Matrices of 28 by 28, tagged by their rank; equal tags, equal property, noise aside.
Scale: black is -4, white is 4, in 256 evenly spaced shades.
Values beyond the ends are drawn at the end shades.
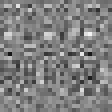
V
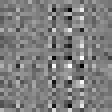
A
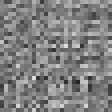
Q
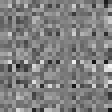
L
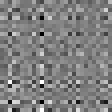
A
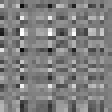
A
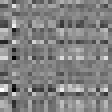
A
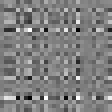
A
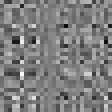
V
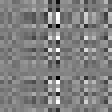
A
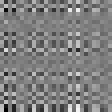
A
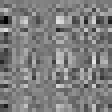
L
